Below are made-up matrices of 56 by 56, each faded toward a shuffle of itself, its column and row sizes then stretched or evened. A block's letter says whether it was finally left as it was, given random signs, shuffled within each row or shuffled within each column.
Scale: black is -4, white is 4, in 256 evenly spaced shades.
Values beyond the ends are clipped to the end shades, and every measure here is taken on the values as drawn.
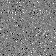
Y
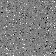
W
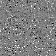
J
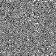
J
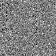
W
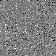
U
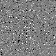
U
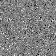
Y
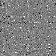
J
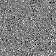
U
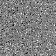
U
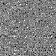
J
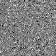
J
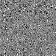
U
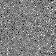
W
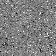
W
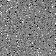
W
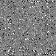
U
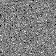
W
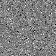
W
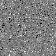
U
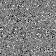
Y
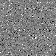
Y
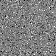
Y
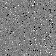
W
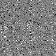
J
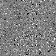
U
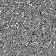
Y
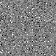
J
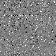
U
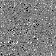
U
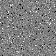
W
